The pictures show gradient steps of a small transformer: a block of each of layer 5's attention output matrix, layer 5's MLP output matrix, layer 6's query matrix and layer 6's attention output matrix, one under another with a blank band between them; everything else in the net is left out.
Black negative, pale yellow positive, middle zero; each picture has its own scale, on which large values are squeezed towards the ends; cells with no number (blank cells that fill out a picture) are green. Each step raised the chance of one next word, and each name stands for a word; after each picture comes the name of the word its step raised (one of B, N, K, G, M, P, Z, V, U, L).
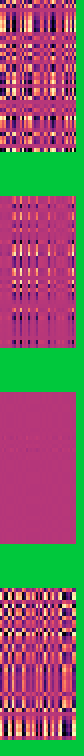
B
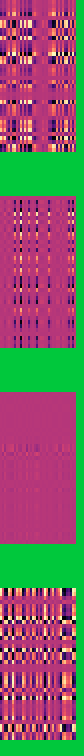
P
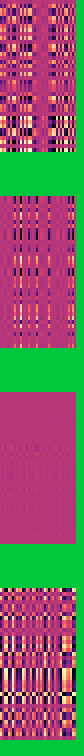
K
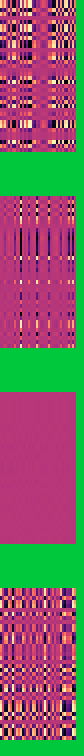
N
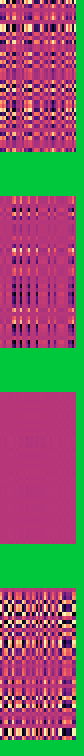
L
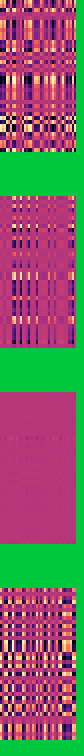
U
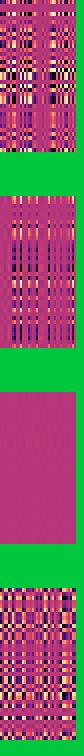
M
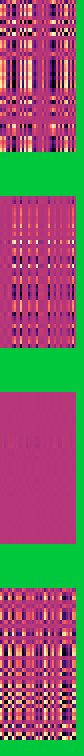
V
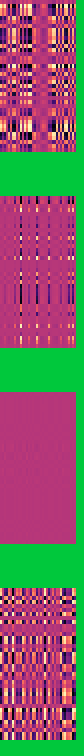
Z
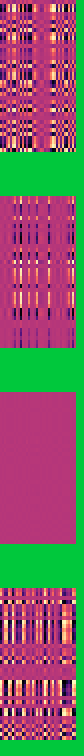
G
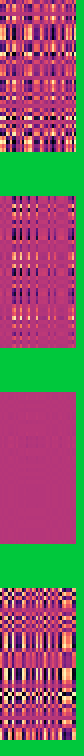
K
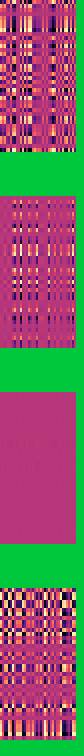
B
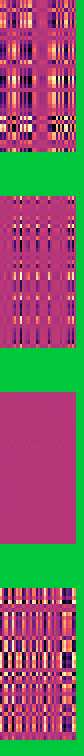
U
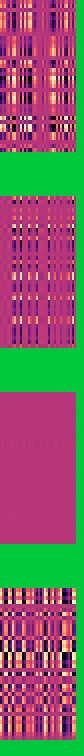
U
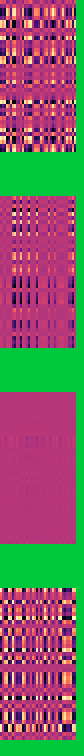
P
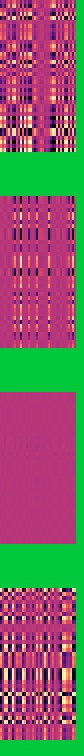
K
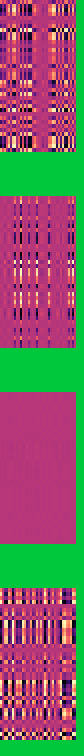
G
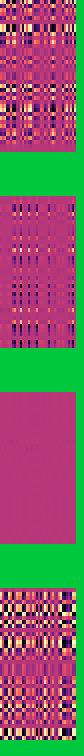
L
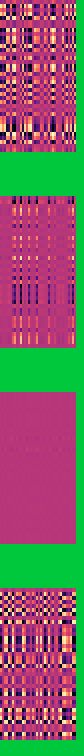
Z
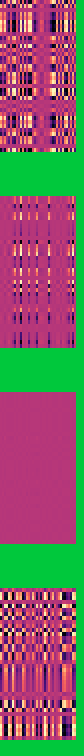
B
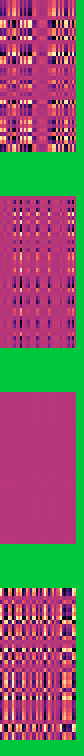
P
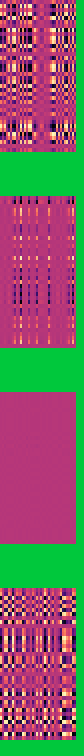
Z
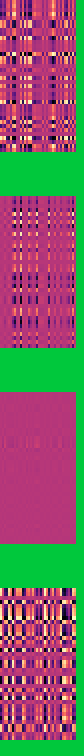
P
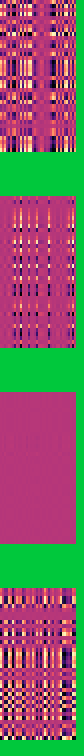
V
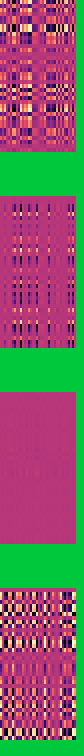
L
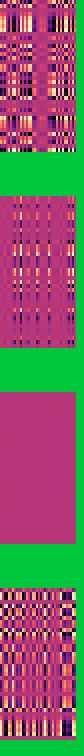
B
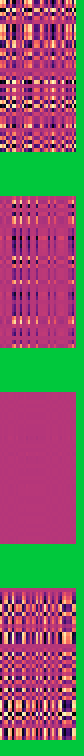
N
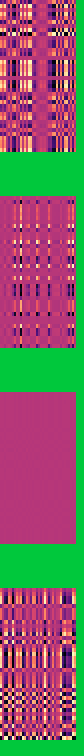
V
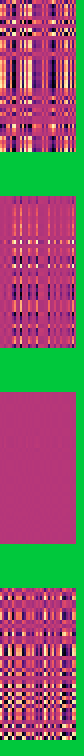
V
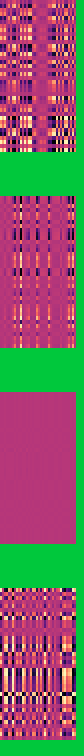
K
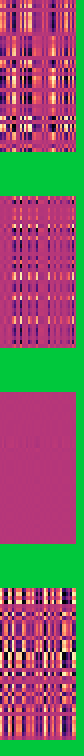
U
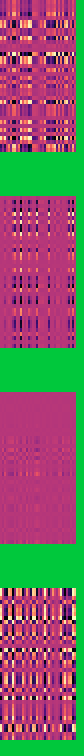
P
